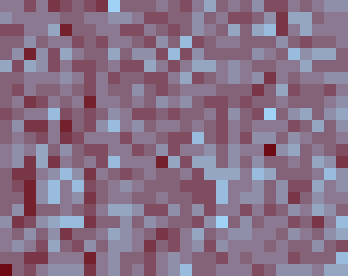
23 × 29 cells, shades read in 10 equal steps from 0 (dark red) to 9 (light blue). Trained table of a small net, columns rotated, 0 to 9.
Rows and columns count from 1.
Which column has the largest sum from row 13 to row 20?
19
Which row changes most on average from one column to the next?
14
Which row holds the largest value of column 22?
15
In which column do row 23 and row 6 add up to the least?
8
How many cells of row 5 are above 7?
2
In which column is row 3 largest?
23
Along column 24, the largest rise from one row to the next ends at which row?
4
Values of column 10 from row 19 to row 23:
4 7 6 6 6
